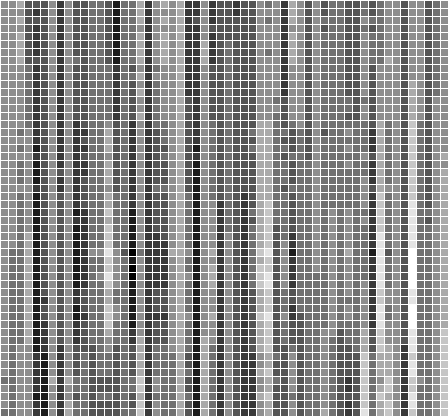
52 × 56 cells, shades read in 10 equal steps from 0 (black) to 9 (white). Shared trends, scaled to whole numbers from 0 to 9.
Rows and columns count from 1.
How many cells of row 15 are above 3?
34
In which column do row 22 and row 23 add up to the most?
52
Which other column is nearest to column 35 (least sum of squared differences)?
38
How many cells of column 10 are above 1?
41
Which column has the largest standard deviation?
14
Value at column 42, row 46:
4
